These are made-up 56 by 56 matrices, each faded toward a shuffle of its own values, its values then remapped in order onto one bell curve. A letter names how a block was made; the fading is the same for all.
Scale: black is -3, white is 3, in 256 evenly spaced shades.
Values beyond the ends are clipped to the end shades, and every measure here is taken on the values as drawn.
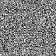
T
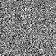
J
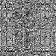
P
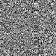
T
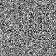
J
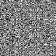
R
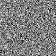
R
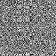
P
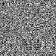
R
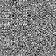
P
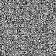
J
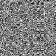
T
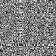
P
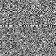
R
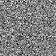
R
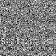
R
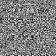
R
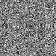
T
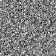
J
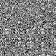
R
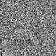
J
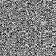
T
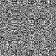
P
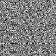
R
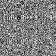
T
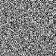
J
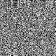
J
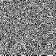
R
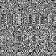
P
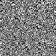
T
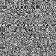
R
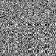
P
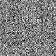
T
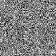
T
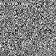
T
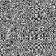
P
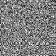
T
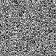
J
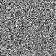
T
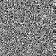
T
